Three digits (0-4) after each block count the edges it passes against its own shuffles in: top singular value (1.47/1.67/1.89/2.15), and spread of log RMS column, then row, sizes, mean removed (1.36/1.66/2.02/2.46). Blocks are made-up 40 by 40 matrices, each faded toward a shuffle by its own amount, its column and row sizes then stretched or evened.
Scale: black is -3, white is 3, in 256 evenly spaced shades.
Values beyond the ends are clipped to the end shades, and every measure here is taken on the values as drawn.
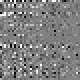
3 4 4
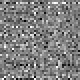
3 1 4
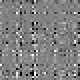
4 4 4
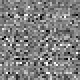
3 1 4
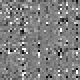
0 4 3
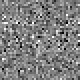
0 0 1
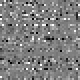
1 0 4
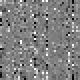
2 4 0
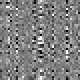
4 4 2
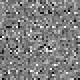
0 0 2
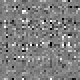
2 2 4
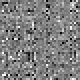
2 3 1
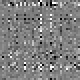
2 4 4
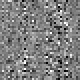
1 4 1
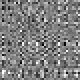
4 4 3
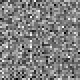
1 1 0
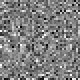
3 1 3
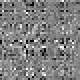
3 3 3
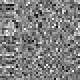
3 1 0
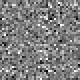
2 1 1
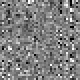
1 4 1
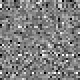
2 0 3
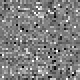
1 0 1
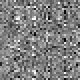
3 3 0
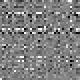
4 2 4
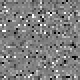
1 0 3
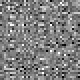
3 1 2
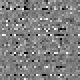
0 2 4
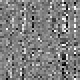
3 4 0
